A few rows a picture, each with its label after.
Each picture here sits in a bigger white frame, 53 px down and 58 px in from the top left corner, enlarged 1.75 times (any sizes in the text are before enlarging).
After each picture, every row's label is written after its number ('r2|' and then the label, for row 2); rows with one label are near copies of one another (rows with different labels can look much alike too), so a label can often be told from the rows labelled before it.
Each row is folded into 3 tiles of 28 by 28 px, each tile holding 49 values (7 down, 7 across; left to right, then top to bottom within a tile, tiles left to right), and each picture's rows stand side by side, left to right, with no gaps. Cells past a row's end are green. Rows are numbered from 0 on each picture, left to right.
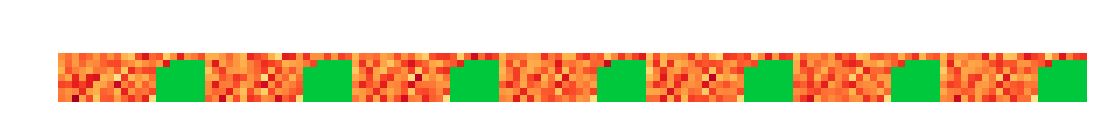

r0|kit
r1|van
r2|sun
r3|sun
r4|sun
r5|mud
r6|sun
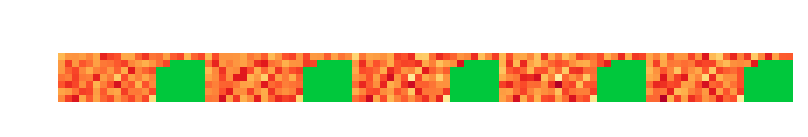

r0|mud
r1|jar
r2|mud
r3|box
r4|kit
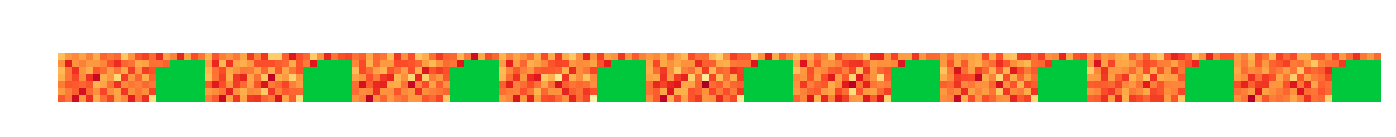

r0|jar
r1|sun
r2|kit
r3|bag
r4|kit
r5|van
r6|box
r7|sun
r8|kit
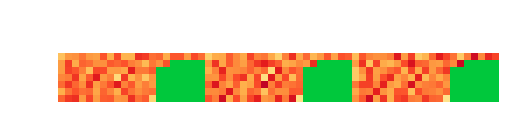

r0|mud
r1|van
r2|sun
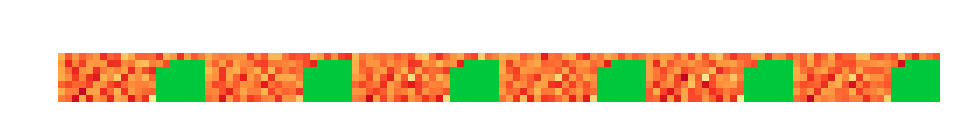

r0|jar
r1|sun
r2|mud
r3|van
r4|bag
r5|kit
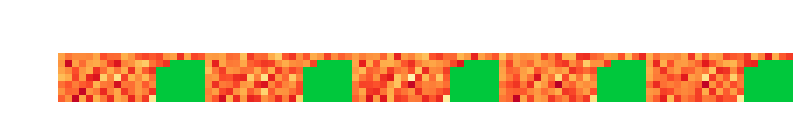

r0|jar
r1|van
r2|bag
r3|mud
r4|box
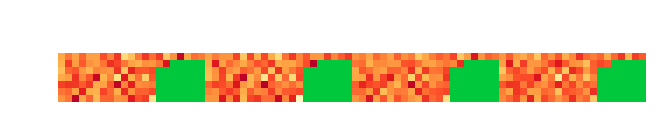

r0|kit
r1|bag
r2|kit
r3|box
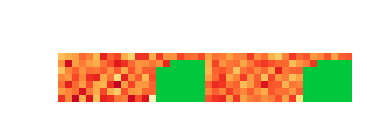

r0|van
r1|mud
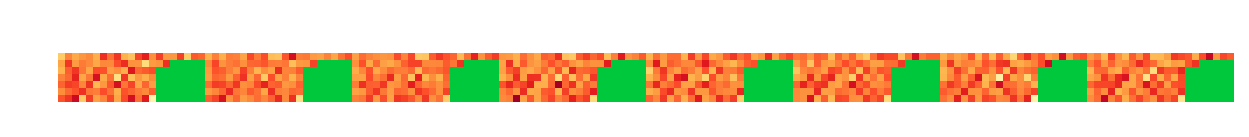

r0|mud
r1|mud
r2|sun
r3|kit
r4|jar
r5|kit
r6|bag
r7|kit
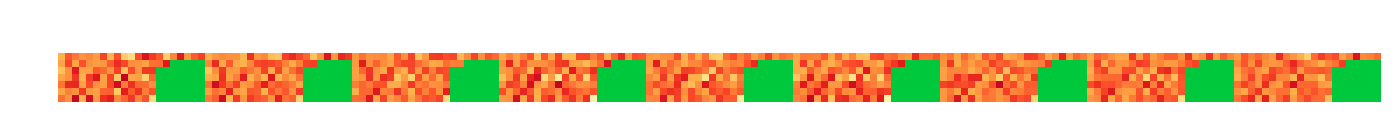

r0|sun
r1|sun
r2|jar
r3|bag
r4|bag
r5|bag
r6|kit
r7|box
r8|sun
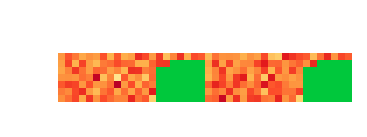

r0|box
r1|sun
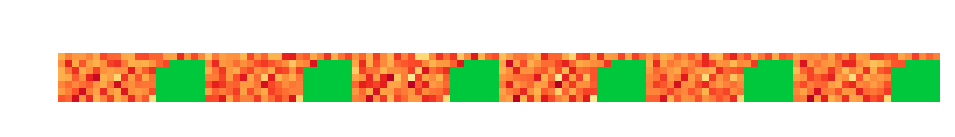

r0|jar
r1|mud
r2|kit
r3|van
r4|mud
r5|jar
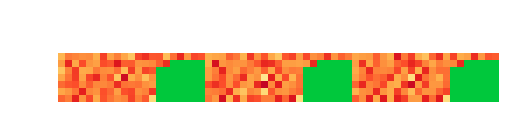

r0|sun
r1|van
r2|van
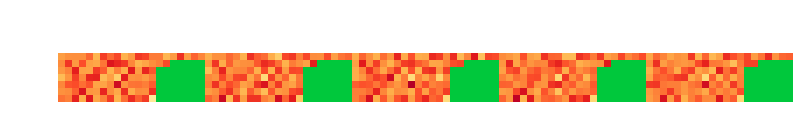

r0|jar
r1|van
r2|box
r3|van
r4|box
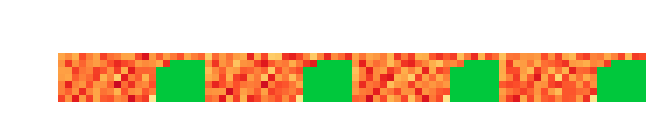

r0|van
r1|sun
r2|jar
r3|mud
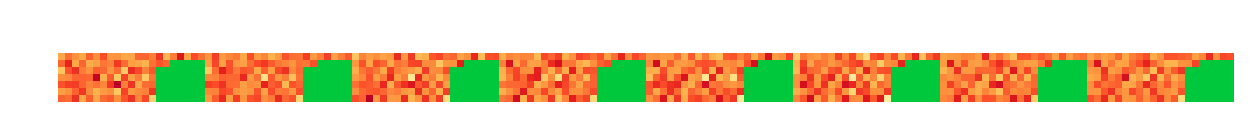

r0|box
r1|box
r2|mud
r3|jar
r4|bag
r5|mud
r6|van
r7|jar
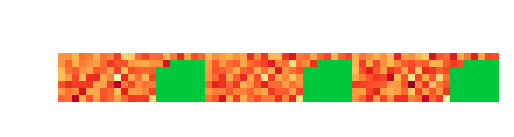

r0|kit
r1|mud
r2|box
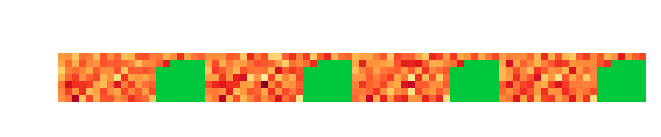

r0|kit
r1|kit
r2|van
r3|bag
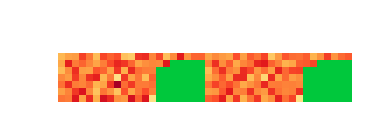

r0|van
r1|jar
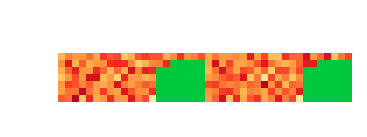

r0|jar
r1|box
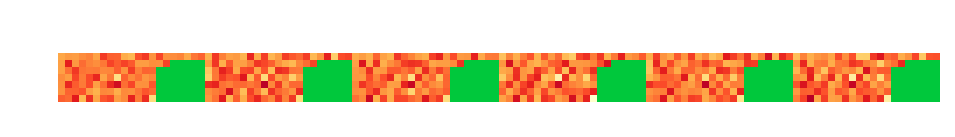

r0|van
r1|box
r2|van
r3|bag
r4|box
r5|mud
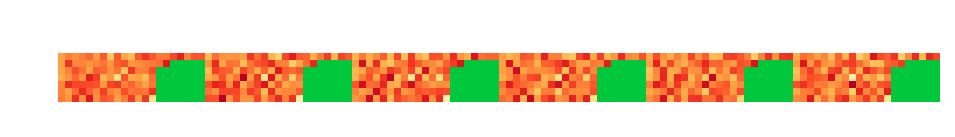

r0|bag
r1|mud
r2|bag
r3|van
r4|sun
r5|box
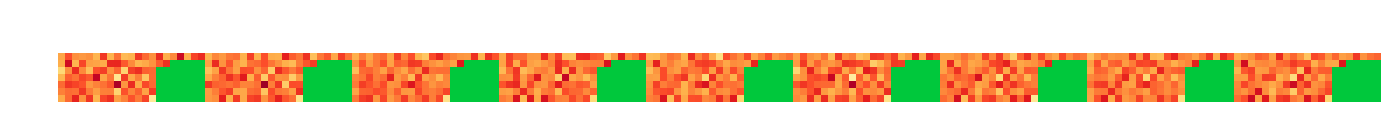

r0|box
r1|box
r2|mud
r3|sun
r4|van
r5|box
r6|van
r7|mud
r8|van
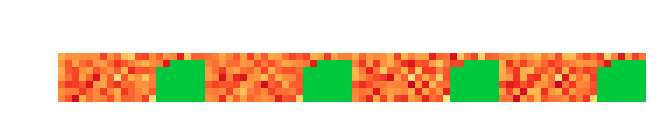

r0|mud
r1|kit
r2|box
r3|kit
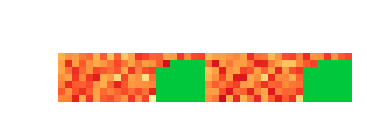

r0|bag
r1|jar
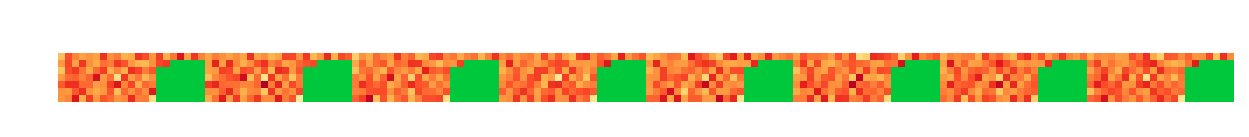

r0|box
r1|box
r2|mud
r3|bag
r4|van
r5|sun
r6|van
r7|mud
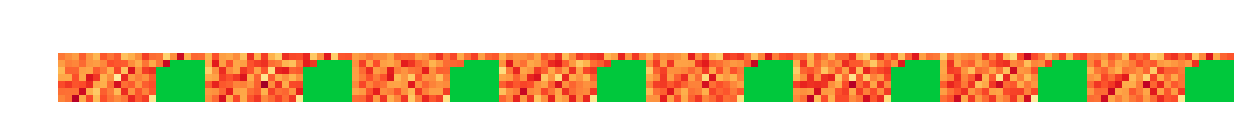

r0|kit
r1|box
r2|jar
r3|jar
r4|sun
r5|kit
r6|mud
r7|kit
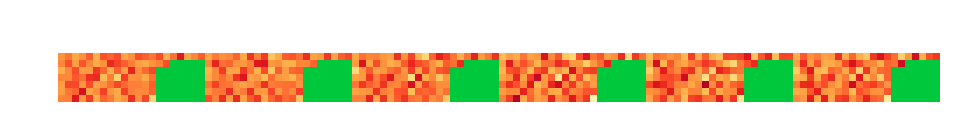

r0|jar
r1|jar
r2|sun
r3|mud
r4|box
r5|sun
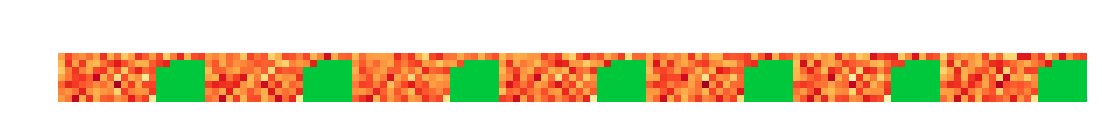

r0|box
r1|kit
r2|mud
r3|mud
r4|box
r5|box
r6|sun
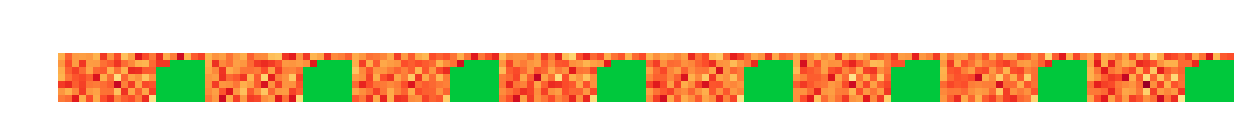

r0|box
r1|van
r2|sun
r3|mud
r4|mud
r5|box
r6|box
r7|box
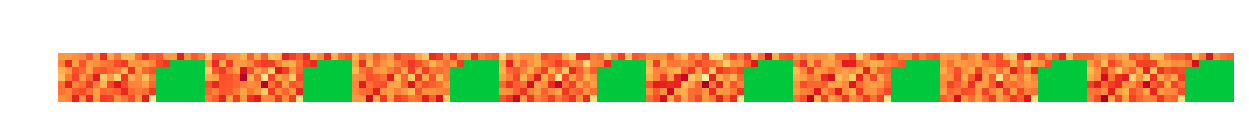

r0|bag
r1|box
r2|van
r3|mud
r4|kit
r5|jar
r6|mud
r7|kit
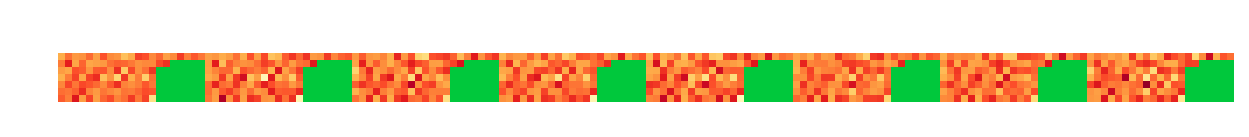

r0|bag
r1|bag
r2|sun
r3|bag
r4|bag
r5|van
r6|sun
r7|box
